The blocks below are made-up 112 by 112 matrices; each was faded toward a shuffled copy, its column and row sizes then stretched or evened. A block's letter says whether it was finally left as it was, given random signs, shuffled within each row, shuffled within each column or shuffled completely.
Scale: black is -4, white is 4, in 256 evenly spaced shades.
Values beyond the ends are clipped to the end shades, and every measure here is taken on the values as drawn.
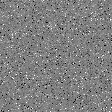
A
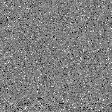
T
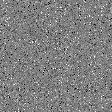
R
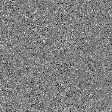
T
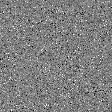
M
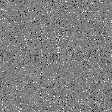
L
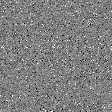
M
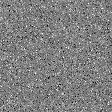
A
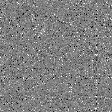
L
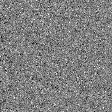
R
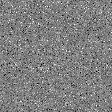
M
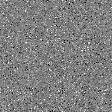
T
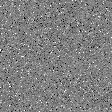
A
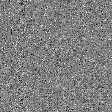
R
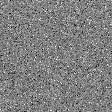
A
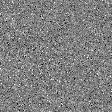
R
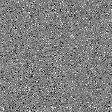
T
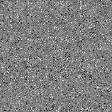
L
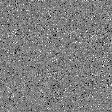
T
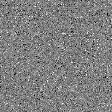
L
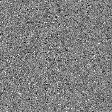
T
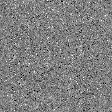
R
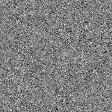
R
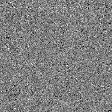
T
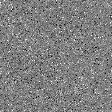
R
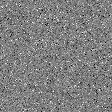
A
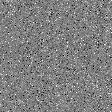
R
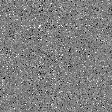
T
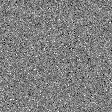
A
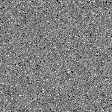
M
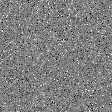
A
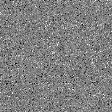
L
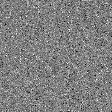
R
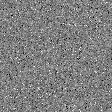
A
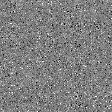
T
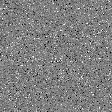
M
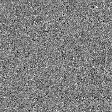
T
